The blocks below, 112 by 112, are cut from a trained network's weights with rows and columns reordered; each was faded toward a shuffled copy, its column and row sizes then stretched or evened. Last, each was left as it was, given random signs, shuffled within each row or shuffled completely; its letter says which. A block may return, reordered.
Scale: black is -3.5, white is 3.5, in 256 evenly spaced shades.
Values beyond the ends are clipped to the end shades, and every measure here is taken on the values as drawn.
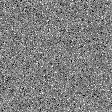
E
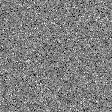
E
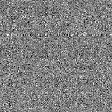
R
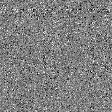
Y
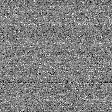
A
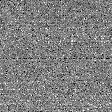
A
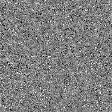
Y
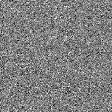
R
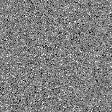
Y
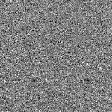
R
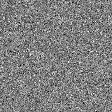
A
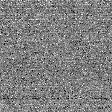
A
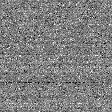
A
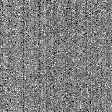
R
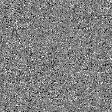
Y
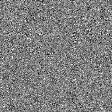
Y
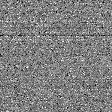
A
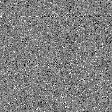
Y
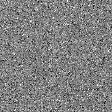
Y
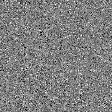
Y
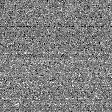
A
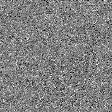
Y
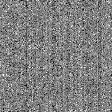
R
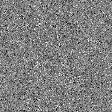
Y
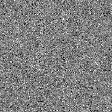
R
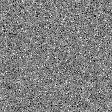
E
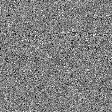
Y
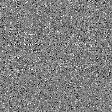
Y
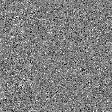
Y
